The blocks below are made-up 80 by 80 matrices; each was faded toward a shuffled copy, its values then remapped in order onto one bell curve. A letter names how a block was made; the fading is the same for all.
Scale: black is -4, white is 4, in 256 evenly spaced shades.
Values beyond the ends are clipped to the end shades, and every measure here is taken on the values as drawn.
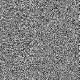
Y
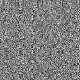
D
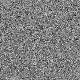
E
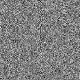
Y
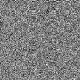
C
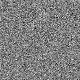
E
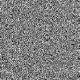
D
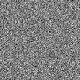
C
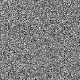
D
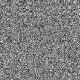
C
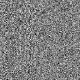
Y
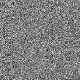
D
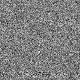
E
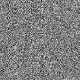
D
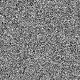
E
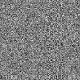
Y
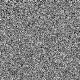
E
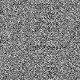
D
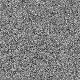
E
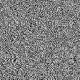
C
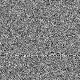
E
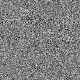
E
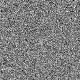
E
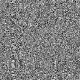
Y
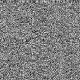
C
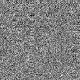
C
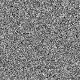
E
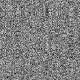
C
